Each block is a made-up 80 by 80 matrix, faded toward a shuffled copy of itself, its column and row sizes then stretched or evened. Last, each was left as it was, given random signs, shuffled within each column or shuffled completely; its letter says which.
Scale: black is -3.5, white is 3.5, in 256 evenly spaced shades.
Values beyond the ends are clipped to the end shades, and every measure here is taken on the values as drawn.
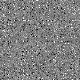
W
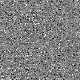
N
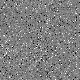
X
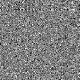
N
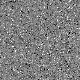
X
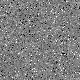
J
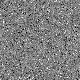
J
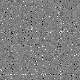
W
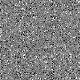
N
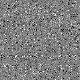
N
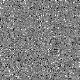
N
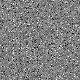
X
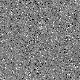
X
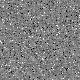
J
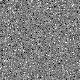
X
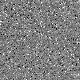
J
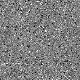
W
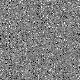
X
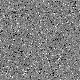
J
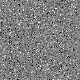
X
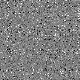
N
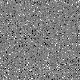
N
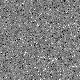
J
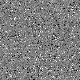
W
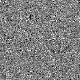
N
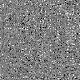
N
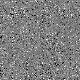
W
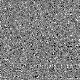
N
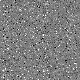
X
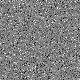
J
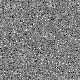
J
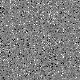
W
